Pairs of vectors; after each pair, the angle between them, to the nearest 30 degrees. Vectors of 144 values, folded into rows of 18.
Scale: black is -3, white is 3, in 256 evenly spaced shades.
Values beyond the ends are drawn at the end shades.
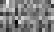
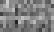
30 degrees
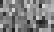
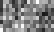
90 degrees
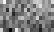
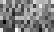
30 degrees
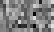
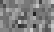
30 degrees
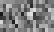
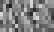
150 degrees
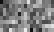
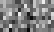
120 degrees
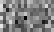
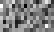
60 degrees
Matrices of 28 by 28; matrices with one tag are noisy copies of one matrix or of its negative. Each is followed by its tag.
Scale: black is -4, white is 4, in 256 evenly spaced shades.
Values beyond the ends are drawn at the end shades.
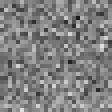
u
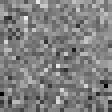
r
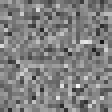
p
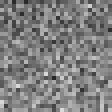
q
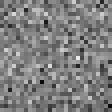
u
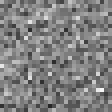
u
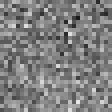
u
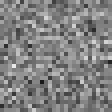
u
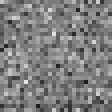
u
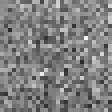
r
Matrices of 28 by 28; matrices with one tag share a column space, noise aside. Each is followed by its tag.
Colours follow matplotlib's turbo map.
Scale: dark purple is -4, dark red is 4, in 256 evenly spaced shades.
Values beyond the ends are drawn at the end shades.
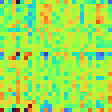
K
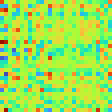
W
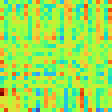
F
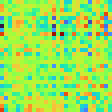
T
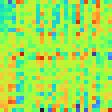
K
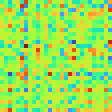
W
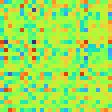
W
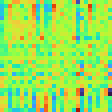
F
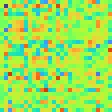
W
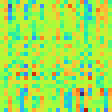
F
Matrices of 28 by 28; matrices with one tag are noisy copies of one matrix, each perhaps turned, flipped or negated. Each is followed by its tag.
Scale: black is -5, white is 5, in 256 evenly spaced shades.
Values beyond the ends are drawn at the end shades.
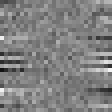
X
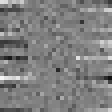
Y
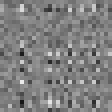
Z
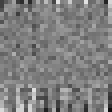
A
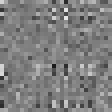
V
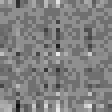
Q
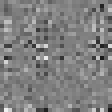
V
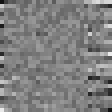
A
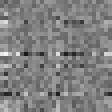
Q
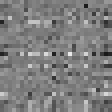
Q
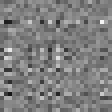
Z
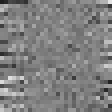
A
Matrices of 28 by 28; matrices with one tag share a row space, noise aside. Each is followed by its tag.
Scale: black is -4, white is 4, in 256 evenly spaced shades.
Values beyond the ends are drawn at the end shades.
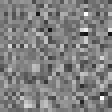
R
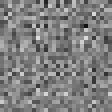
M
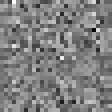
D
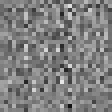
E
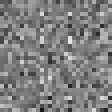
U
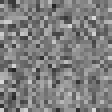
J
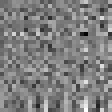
R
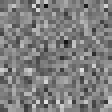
M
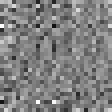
J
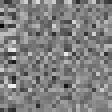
J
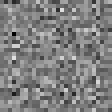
D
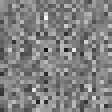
M
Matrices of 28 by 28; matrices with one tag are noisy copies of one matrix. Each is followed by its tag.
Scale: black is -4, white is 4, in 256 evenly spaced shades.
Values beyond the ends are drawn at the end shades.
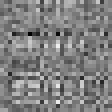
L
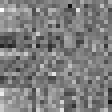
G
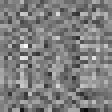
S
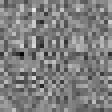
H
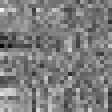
G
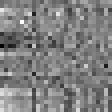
G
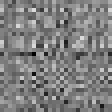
H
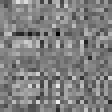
L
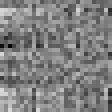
G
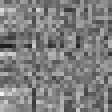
G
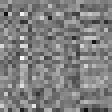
S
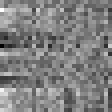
G
